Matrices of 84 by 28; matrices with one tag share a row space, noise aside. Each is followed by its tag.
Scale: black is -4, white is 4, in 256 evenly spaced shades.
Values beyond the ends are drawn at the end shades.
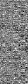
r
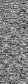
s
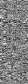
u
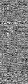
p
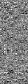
p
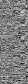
r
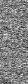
s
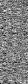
u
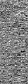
r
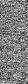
r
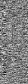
u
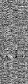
p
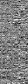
r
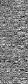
r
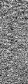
p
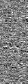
s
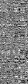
r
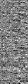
r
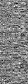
r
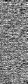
s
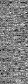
r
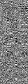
p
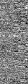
r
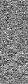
p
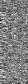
u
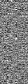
p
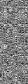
p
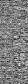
r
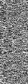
u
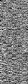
u
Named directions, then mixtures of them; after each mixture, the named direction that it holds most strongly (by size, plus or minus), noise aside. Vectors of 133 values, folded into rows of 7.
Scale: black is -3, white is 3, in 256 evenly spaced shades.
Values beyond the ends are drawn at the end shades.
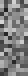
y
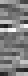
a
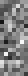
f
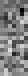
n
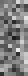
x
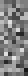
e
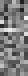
y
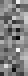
x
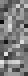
f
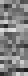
a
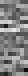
a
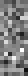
e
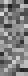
y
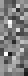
e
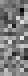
n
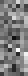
x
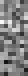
e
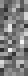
f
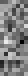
f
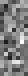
f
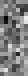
x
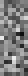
e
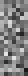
e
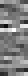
a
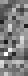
f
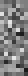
e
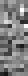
n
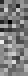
y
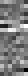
a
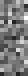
x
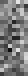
x
